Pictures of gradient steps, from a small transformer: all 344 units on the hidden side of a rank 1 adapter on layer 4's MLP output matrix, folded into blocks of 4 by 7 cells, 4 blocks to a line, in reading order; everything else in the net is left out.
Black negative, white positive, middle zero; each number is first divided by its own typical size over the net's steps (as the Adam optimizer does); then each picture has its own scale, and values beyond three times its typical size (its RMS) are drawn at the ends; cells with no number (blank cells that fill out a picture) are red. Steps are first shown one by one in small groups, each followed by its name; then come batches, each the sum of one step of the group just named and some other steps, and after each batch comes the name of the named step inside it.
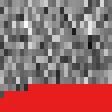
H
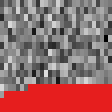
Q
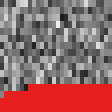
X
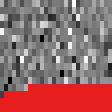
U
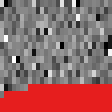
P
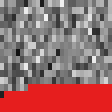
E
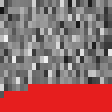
P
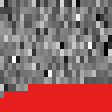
P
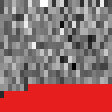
H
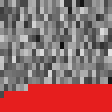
P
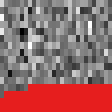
H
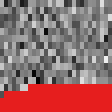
Q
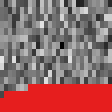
P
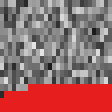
E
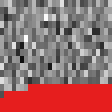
E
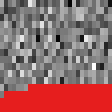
P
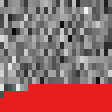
P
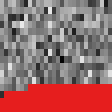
H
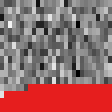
Q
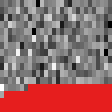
Q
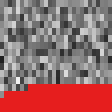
Q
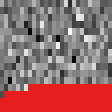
U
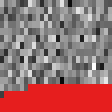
E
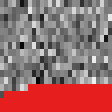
Q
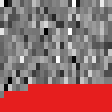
U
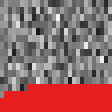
X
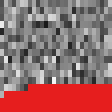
X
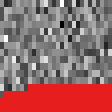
P
